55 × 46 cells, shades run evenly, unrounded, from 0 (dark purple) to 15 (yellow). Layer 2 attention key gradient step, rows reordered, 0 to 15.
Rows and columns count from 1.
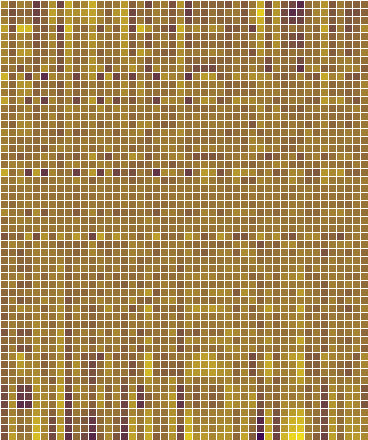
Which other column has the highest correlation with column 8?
29
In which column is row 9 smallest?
38
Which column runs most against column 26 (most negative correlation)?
40
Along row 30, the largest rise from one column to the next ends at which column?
13
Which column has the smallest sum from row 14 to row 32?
8
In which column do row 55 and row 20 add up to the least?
33
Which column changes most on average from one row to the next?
4
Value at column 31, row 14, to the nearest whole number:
6
